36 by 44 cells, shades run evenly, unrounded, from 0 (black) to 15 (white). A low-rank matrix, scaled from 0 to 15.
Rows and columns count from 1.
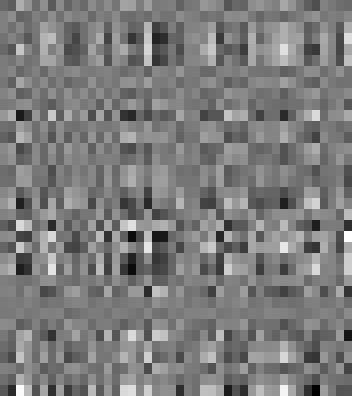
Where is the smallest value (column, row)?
40, 36
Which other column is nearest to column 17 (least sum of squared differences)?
4
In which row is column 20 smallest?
22
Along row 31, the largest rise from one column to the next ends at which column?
20
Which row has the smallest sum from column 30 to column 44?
31
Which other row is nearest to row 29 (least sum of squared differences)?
26
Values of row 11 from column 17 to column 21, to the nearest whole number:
2 6 4 6 5
